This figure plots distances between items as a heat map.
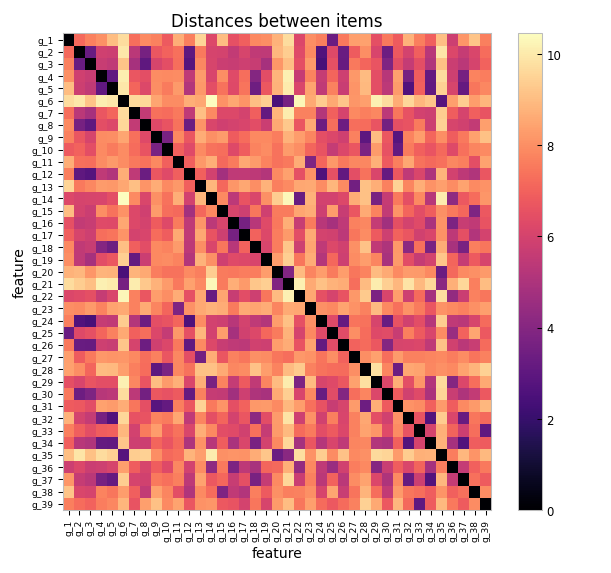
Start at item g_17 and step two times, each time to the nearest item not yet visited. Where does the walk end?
g_36
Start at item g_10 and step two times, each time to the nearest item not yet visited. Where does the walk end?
g_9
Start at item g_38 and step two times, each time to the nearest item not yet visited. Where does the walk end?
g_12
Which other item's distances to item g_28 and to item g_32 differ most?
g_5
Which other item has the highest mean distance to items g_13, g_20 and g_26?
g_1
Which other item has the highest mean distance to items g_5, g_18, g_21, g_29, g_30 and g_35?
g_28
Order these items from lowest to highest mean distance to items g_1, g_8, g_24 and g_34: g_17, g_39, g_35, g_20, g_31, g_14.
g_14, g_17, g_31, g_39, g_20, g_35
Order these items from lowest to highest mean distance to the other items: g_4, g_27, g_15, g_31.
g_4, g_15, g_31, g_27
